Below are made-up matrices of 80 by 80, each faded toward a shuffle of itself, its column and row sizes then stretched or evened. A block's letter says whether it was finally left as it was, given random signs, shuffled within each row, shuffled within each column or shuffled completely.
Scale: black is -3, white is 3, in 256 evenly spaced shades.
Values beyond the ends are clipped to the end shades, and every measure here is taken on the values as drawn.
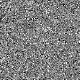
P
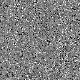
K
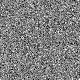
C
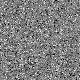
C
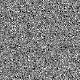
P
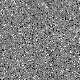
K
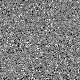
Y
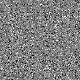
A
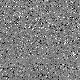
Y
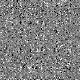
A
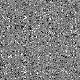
A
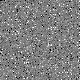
K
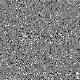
P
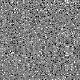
A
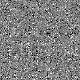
A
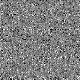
A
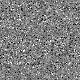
Y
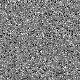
Y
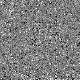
P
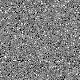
Y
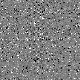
A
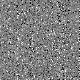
K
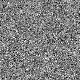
Y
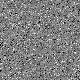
C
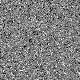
C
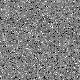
Y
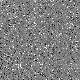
K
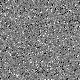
C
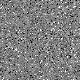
P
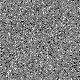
C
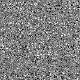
P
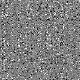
A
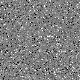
Y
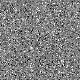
P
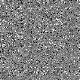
A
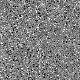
K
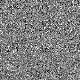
P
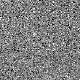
A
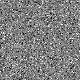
Y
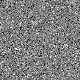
Y
